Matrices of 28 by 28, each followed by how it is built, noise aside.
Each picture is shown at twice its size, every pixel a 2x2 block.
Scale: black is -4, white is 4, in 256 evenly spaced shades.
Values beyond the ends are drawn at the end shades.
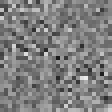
block diagonal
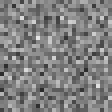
repeating columns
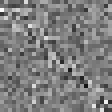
banded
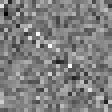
banded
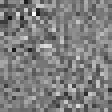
block diagonal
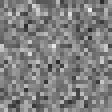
repeating columns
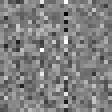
uneven columns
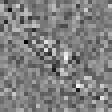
banded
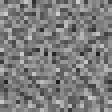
repeating columns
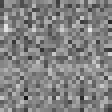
repeating columns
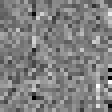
uneven columns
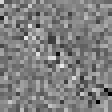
banded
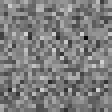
repeating columns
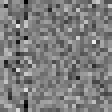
uneven columns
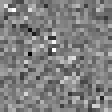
block diagonal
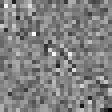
block diagonal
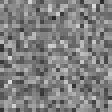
blocks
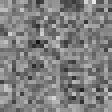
blocks
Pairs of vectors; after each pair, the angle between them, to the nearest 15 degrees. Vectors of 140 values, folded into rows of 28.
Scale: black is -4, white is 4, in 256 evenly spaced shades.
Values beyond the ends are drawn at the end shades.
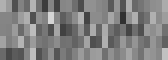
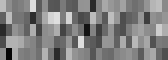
75 degrees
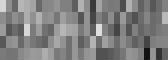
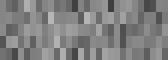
75 degrees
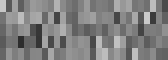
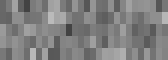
90 degrees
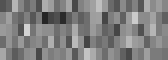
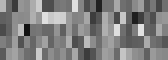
150 degrees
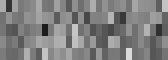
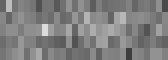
150 degrees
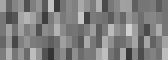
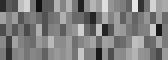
105 degrees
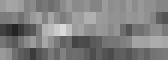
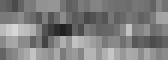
165 degrees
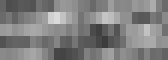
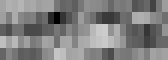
165 degrees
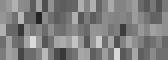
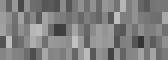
60 degrees
